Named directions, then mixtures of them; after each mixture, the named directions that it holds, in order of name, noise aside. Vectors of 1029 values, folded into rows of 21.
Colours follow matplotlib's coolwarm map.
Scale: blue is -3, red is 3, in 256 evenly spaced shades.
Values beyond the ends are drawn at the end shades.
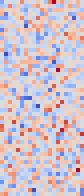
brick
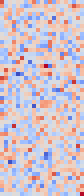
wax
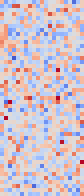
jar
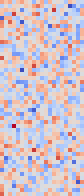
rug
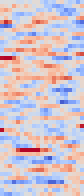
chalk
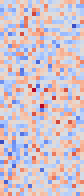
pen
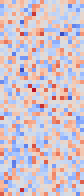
pen, rug.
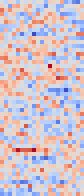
chalk, jar, pen.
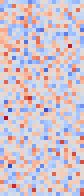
brick, jar.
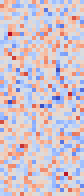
brick, jar, pen.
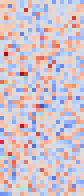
brick, pen.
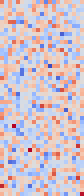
pen, rug, wax.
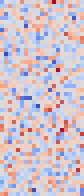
brick.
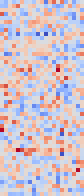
brick, chalk, jar.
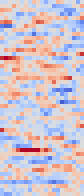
chalk.
